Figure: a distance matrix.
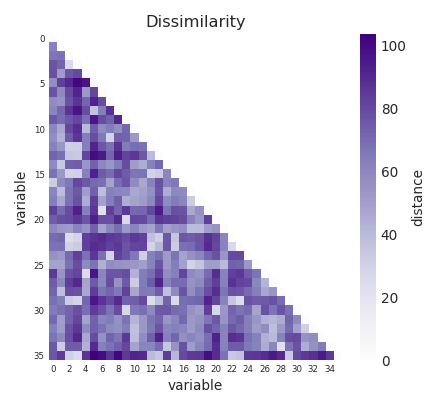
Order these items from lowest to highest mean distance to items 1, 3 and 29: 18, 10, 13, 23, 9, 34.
23, 13, 34, 18, 10, 9
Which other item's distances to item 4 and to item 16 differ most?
26
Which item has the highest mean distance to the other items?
5
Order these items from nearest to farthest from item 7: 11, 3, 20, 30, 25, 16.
11, 16, 25, 30, 20, 3
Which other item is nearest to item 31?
32
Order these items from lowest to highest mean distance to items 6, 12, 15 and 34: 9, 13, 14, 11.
14, 13, 11, 9
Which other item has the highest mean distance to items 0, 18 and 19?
35
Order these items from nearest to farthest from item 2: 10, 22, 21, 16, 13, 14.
22, 13, 21, 16, 14, 10
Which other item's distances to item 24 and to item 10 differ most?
27
